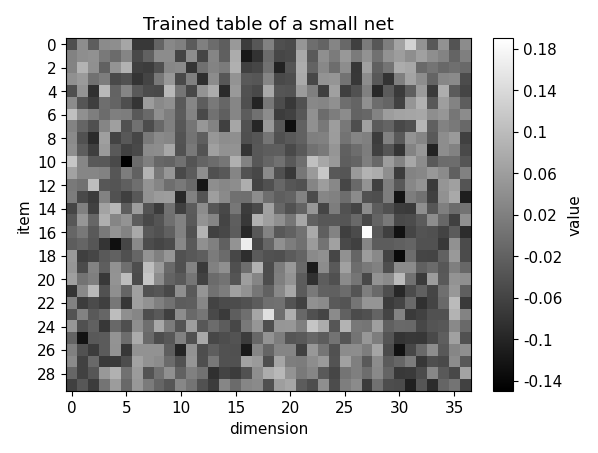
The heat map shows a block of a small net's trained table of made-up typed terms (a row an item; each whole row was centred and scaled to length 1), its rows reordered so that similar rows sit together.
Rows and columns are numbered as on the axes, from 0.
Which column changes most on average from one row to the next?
30
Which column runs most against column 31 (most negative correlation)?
6
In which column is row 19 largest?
7
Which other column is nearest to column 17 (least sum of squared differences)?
20
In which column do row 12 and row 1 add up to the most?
2
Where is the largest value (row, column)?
16, 27
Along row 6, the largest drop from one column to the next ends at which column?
19
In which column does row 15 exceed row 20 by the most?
3
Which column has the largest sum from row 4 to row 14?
32
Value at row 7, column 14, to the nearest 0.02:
-0.06
